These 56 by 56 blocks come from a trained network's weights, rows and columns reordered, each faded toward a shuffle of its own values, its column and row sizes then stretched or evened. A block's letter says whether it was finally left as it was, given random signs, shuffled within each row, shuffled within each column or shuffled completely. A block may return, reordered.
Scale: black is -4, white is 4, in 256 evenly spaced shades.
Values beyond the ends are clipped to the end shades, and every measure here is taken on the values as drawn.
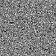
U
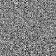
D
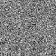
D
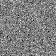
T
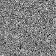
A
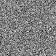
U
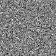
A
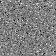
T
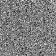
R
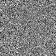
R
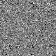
R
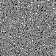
A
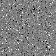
A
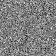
U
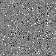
R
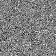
U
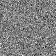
U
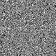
A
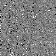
R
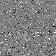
U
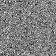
U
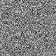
D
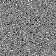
U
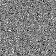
U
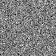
T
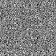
D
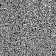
T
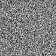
A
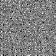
D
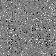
R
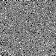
U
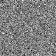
U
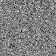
U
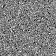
T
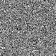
A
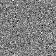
A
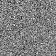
A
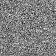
U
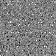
U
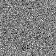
R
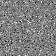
U
